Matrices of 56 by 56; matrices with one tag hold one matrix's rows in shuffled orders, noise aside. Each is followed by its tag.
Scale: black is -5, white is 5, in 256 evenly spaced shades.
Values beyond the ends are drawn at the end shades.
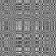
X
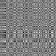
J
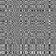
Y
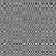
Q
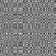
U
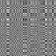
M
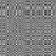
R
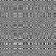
U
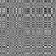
R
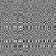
U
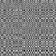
Q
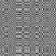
X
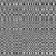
Q
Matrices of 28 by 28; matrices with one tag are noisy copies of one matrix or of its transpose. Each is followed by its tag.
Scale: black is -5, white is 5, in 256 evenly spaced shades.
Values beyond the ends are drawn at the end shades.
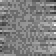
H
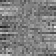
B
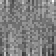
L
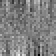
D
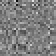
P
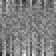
H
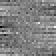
B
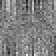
B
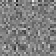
P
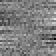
D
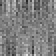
B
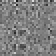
P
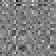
P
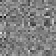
P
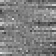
L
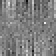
B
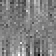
D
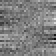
D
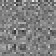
P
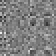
P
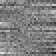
L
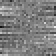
B
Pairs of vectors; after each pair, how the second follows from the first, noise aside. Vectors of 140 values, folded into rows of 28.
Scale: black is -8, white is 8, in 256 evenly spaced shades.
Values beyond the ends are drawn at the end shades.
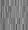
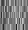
scaled up.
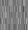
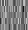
scaled up.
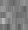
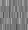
shuffled.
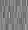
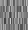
wrapped around, scaled up.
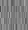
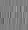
negated, partly zeroed.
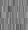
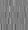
negated, partly zeroed.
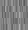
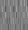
negated, partly zeroed.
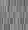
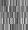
negated, scaled up.
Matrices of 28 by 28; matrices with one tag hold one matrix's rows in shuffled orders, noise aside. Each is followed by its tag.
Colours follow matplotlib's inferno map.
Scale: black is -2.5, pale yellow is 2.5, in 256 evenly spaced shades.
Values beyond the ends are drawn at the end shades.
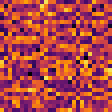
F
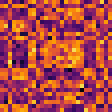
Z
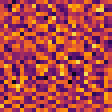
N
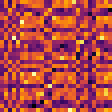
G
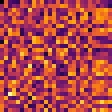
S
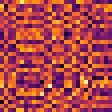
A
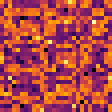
F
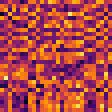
Z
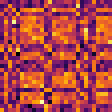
G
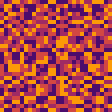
N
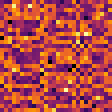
F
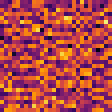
F
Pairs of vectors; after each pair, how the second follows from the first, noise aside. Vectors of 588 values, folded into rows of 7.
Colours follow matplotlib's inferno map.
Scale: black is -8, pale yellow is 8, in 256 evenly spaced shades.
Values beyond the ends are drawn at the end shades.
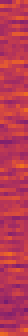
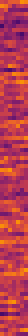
reversed, scaled up.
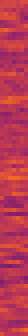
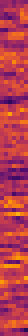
negated, scaled up.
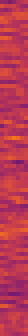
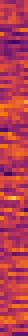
reversed, scaled up.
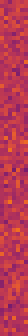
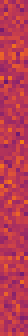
shuffled.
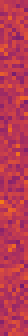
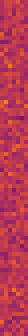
shuffled.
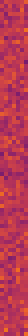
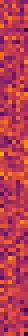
negated, scaled up.
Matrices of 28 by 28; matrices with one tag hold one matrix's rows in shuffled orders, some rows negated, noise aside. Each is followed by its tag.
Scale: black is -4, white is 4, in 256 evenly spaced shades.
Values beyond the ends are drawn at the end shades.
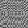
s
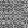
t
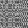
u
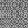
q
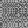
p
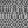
q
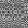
t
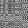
u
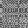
p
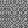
q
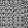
t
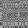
p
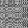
u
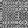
p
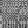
p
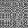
q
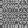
p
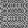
s
